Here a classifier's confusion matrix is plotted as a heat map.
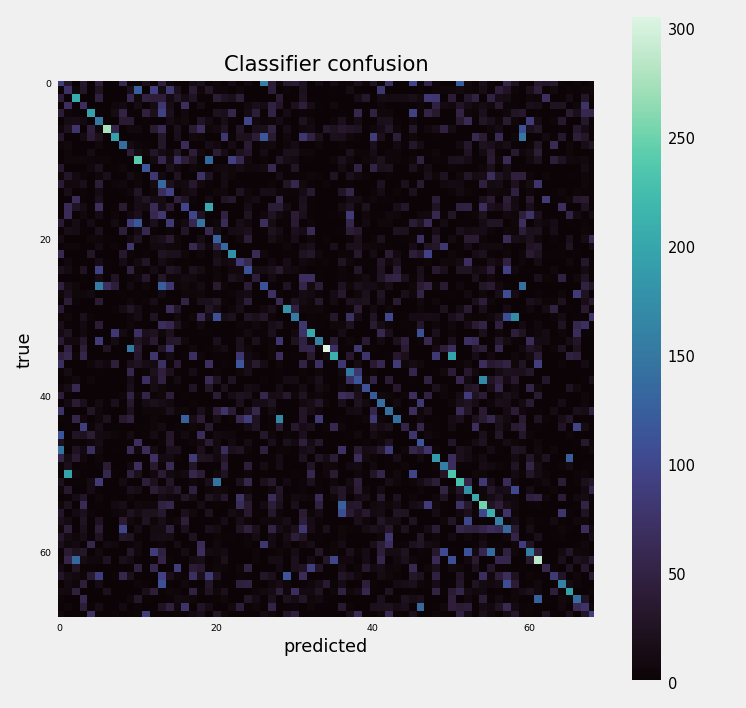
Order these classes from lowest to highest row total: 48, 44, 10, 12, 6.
12, 44, 48, 10, 6
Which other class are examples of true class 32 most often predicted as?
46
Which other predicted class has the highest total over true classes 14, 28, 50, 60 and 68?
1
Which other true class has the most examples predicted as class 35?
61
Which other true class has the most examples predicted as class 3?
44
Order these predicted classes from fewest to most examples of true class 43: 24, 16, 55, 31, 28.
31, 55, 24, 16, 28
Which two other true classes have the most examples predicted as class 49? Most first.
60, 21
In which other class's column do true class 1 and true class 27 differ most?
10
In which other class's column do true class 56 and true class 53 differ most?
52
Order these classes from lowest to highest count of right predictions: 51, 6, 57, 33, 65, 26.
26, 57, 33, 65, 51, 6
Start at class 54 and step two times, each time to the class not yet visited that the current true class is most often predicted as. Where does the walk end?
23
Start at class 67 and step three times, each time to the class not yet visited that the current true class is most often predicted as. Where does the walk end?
19
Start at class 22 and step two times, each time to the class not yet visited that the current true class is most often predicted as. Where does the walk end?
0
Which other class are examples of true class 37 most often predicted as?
38
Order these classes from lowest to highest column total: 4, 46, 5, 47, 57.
4, 47, 46, 5, 57
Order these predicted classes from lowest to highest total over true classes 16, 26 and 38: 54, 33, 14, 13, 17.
17, 33, 14, 13, 54
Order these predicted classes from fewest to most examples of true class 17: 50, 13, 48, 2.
2, 50, 48, 13
